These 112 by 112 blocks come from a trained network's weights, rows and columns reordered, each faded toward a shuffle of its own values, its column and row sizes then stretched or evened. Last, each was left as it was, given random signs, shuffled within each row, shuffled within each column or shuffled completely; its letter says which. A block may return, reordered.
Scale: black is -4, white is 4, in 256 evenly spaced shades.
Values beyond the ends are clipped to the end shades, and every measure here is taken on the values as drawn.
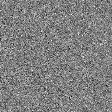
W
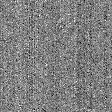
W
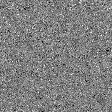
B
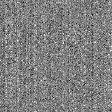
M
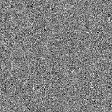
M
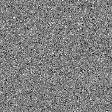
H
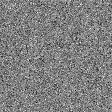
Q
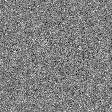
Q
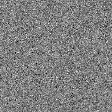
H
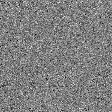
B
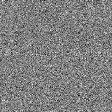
M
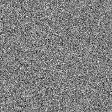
W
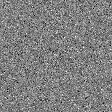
Q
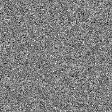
H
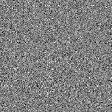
M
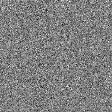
H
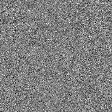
W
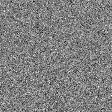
B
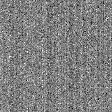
W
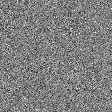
H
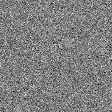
W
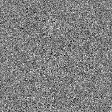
H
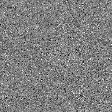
H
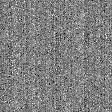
W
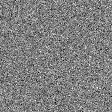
Q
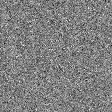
Q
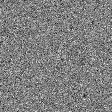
Q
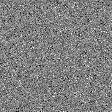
B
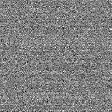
M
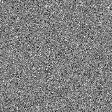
W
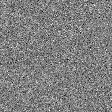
Q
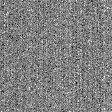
W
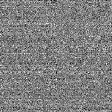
M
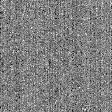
M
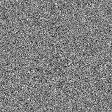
B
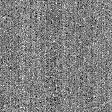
W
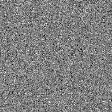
H
